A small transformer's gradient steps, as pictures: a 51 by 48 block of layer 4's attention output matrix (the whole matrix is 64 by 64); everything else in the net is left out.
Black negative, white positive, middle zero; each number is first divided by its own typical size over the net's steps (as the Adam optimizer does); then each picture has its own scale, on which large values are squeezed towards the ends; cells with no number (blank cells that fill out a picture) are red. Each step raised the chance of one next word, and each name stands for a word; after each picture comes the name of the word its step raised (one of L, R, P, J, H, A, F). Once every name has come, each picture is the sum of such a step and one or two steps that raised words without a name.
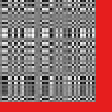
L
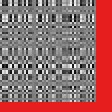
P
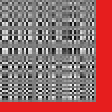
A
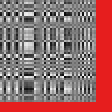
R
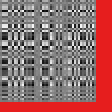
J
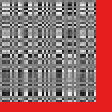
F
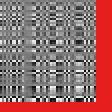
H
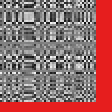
P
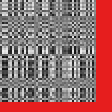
F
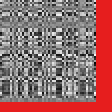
R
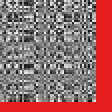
P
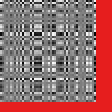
J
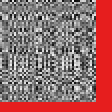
R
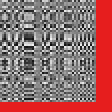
J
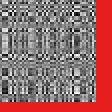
R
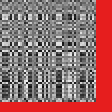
H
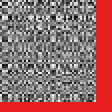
P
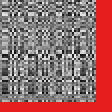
R
